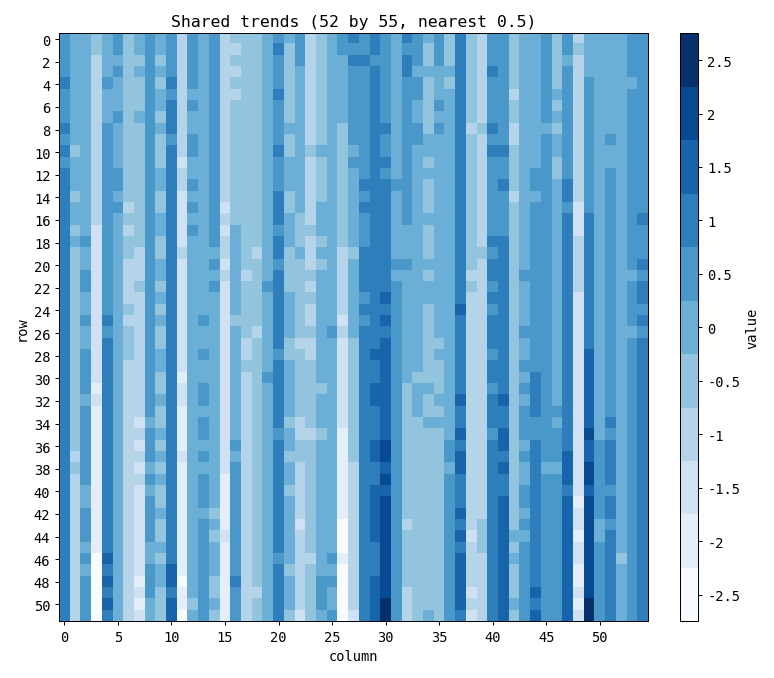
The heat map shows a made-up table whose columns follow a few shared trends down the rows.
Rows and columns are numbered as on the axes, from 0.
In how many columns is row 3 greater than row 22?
14
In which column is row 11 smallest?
11
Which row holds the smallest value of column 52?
46
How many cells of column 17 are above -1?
27
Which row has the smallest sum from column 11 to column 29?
51
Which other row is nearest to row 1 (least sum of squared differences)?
0
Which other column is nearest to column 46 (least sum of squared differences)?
36
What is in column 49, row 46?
2
